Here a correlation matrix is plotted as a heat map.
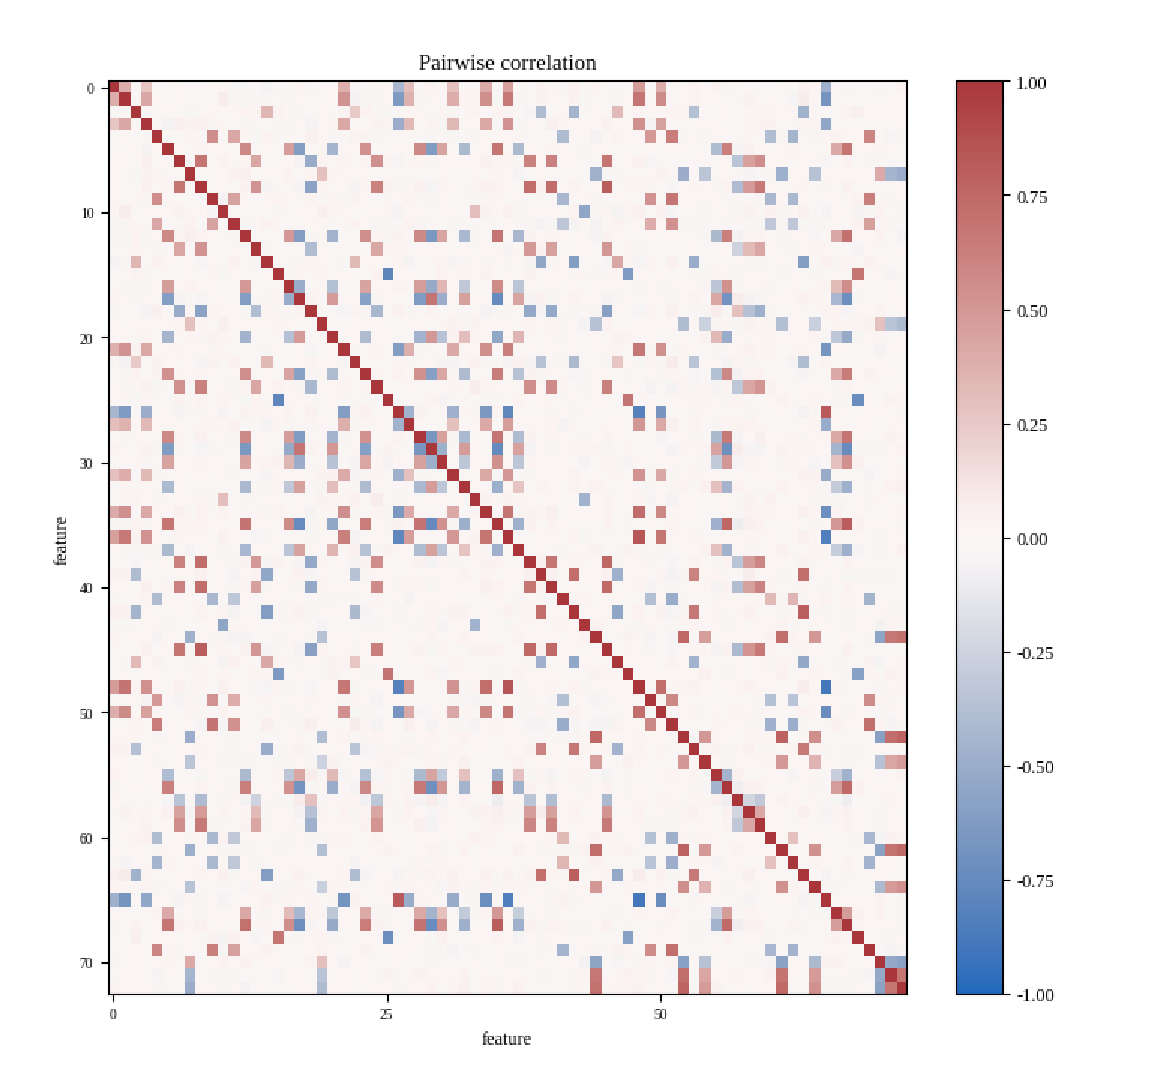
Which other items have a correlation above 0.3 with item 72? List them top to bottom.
44, 52, 54, 61, 64, 71
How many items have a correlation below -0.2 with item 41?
6
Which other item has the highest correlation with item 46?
14
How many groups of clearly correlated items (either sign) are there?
8
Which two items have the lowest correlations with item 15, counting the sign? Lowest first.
25, 47
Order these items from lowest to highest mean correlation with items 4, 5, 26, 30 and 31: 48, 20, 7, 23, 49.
20, 48, 7, 49, 23
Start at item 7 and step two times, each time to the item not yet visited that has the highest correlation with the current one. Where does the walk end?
19
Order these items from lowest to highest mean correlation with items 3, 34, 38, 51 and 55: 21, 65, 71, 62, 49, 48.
65, 62, 71, 49, 21, 48
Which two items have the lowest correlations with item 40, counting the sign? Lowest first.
18, 57
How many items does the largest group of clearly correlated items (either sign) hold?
16
